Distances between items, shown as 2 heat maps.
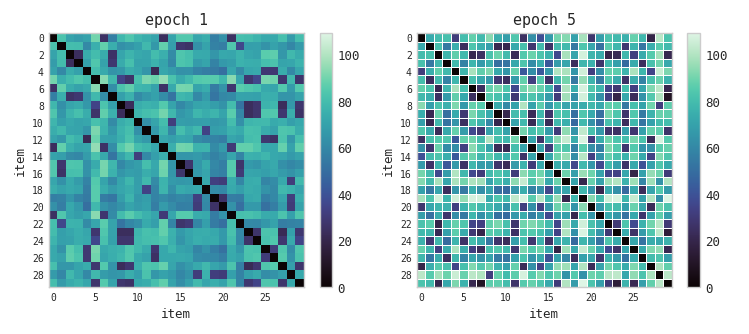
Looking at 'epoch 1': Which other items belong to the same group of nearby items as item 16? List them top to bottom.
1, 15, 22
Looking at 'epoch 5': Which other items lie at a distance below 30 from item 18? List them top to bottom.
3, 21, 26
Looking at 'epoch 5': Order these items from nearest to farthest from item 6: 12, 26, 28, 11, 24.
11, 26, 24, 12, 28
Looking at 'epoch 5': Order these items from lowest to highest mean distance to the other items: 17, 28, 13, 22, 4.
13, 22, 4, 17, 28
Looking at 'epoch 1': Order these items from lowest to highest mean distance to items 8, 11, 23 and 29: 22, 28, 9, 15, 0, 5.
9, 5, 22, 15, 28, 0
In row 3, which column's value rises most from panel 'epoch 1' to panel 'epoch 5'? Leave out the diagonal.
2
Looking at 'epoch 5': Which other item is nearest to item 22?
2
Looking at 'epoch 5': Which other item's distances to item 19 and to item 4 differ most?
17
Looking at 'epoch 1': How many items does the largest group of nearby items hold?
7
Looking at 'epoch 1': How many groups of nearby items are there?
8
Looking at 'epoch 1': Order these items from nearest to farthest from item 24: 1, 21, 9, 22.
9, 22, 1, 21
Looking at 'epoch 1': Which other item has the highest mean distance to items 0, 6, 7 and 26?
5
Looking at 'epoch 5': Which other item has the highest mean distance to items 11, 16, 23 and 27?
19
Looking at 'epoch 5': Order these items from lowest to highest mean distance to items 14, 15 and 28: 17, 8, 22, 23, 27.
8, 27, 17, 23, 22
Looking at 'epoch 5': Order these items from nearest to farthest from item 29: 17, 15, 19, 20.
15, 20, 17, 19
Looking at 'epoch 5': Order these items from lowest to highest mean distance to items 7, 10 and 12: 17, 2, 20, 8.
20, 2, 8, 17
